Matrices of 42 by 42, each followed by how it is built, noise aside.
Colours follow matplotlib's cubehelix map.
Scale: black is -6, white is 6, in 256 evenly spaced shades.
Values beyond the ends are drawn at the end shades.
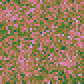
smooth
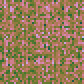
blocks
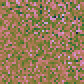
upper triangular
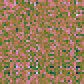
low rank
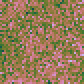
smooth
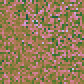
upper triangular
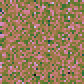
uneven columns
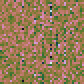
uneven columns
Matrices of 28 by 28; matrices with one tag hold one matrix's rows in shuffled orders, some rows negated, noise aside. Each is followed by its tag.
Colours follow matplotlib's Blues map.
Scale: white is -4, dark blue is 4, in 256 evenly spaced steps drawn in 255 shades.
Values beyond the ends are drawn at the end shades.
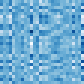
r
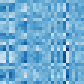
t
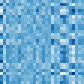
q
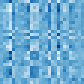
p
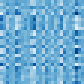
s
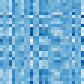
r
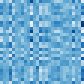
r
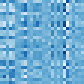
t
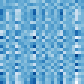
s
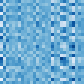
q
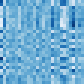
q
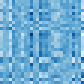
r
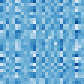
s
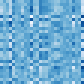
r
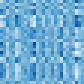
s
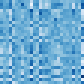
r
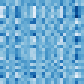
s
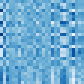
q
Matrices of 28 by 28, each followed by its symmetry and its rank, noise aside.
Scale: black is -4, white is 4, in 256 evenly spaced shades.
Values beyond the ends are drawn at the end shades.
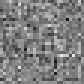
antisymmetric, rank six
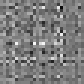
no symmetry, rank four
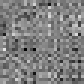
no symmetry, rank four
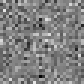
no symmetry, rank eight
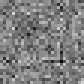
symmetric, rank six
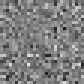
antisymmetric, rank six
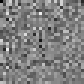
no symmetry, rank eight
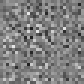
antisymmetric, rank four
